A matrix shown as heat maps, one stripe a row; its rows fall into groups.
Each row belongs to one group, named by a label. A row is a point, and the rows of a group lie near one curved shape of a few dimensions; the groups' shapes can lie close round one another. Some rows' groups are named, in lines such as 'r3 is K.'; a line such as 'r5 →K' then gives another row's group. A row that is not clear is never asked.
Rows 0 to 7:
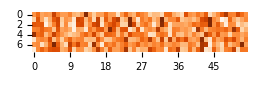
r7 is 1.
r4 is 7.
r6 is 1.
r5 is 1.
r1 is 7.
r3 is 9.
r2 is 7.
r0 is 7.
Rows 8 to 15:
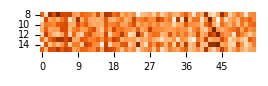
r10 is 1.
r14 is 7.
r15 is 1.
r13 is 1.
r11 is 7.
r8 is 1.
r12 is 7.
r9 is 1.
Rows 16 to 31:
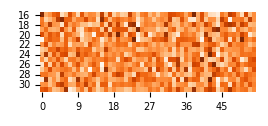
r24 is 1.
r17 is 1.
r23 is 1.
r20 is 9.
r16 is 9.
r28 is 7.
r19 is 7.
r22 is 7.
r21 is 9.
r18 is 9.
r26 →7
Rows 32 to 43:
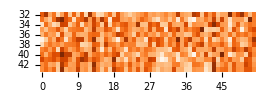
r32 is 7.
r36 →7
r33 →1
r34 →7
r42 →7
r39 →7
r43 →7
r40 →1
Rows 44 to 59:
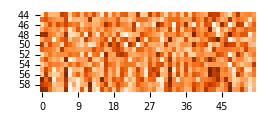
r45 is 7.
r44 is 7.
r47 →1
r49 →7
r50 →9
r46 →1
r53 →7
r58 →7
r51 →7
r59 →7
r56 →7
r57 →7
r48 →7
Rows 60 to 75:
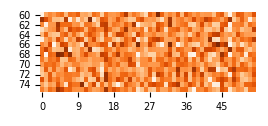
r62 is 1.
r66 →7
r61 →7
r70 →9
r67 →7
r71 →7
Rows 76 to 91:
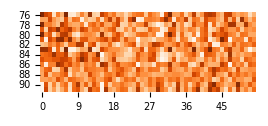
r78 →7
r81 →1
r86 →1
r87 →7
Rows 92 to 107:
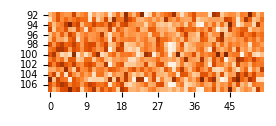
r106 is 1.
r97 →7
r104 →7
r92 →9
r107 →1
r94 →1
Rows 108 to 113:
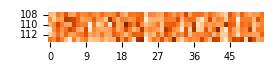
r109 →1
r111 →1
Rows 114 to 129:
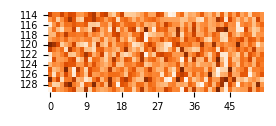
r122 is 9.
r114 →1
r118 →1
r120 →7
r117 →7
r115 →1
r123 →1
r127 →7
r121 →7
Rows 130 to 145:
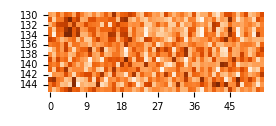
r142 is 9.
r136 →9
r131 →1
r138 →9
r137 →9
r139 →9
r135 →7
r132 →1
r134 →1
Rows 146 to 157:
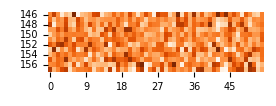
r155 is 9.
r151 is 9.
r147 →9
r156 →9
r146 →7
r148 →9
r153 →1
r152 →1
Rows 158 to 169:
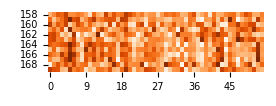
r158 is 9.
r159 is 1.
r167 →1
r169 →7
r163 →7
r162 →7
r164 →1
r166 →1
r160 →9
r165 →1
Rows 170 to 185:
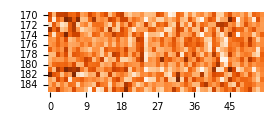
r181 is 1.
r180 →1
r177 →9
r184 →7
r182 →7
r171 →1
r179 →9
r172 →7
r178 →1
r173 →7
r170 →1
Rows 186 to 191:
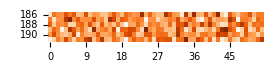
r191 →9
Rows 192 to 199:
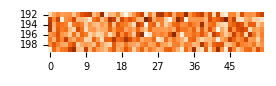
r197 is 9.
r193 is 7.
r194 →9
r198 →7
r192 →9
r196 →9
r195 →9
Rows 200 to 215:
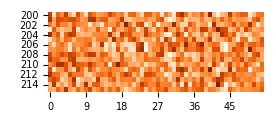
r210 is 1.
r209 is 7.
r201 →1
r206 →9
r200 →9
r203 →7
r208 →1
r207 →9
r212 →7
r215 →9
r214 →1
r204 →7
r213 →7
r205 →9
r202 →9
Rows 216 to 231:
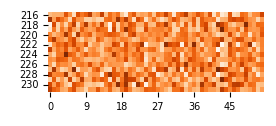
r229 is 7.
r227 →7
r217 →9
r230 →9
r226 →9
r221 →7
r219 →7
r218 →7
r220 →9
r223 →9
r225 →9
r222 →1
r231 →7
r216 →9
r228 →9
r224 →1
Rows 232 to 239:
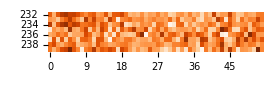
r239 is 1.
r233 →1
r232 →1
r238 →7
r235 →7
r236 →9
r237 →7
